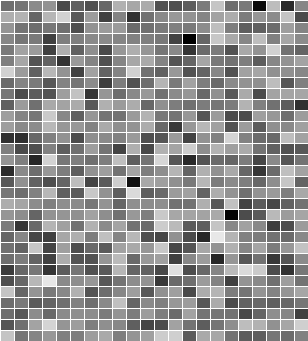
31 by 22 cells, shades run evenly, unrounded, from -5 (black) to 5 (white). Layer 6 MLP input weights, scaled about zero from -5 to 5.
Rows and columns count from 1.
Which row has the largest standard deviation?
25
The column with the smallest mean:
14
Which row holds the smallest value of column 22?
10
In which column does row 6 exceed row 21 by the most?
2
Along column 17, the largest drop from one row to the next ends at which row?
20
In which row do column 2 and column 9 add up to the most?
17
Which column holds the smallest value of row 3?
6
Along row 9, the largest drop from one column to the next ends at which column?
7
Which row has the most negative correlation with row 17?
18
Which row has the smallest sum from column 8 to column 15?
4
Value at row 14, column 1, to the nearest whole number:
0
